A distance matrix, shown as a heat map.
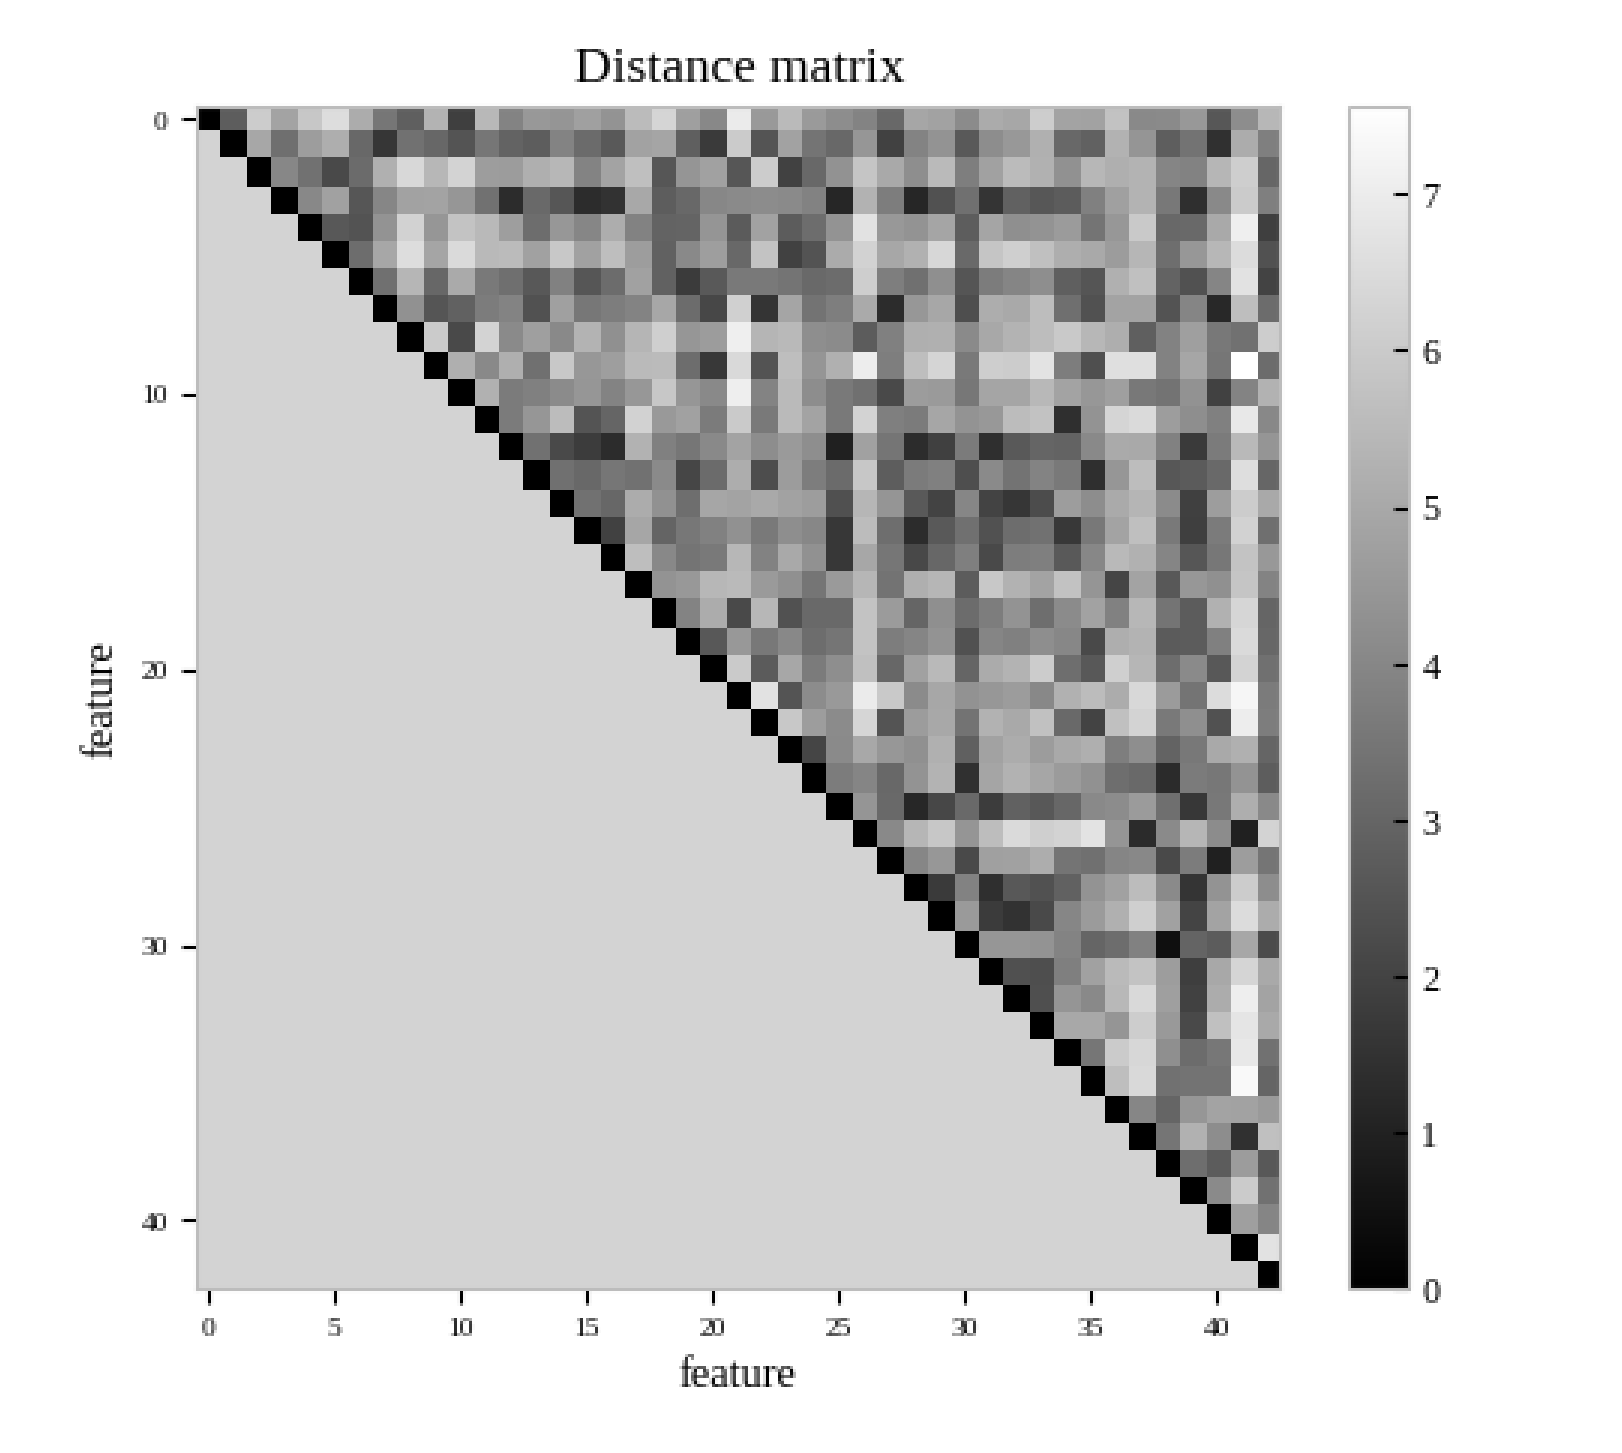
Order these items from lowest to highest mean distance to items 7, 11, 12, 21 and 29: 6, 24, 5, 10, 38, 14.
6, 14, 38, 24, 10, 5
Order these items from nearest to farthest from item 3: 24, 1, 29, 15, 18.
15, 29, 18, 1, 24
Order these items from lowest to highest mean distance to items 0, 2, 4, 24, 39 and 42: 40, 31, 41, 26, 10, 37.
40, 31, 10, 37, 26, 41
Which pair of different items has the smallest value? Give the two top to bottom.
30, 38
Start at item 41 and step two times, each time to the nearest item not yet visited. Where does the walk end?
37
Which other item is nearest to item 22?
7
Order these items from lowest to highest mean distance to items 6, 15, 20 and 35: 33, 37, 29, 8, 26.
29, 33, 8, 37, 26
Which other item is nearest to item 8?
10
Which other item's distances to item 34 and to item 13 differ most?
11
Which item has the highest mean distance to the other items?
41
